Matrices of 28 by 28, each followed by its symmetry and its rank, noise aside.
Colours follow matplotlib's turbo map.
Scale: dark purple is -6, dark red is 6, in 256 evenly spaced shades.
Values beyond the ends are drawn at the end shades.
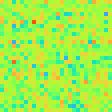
no symmetry, rank seven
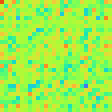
symmetric, rank five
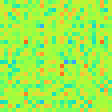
antisymmetric, rank six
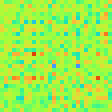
no symmetry, rank five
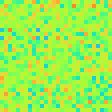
no symmetry, rank seven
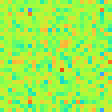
no symmetry, rank seven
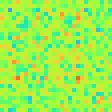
symmetric, rank six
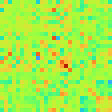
symmetric, rank seven
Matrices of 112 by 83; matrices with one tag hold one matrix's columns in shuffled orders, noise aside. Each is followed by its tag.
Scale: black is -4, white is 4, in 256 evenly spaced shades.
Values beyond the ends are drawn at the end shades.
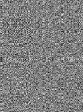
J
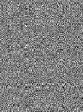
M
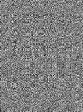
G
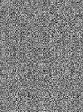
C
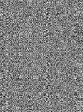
C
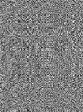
G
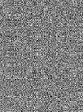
C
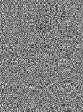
M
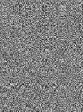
M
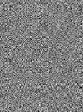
M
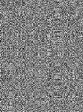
C
